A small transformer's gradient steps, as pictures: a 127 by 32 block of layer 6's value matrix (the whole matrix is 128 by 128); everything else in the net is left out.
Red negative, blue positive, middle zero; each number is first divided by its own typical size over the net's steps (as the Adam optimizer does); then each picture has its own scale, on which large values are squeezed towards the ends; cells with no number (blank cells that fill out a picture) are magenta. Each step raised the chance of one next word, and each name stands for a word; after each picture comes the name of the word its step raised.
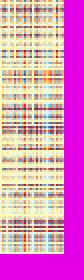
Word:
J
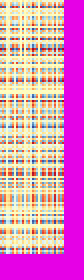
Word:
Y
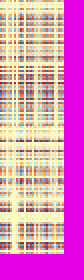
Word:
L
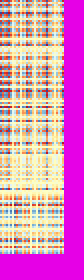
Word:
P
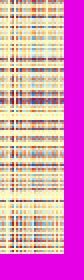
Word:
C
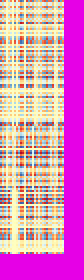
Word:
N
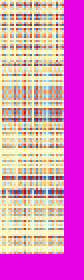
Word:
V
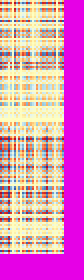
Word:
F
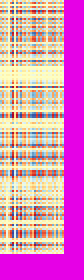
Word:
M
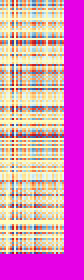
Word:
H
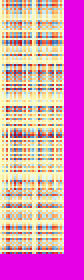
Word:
H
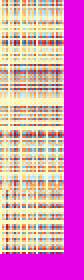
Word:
H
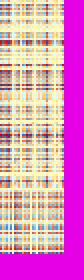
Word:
H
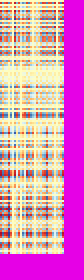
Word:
M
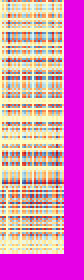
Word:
N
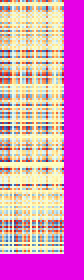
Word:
J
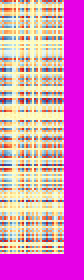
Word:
C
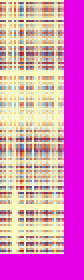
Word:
F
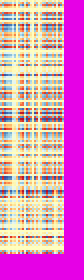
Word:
V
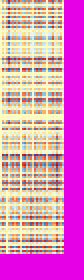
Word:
C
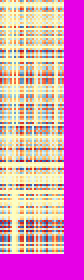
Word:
J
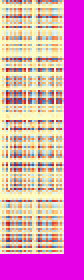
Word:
C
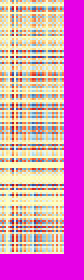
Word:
J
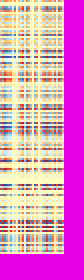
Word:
J
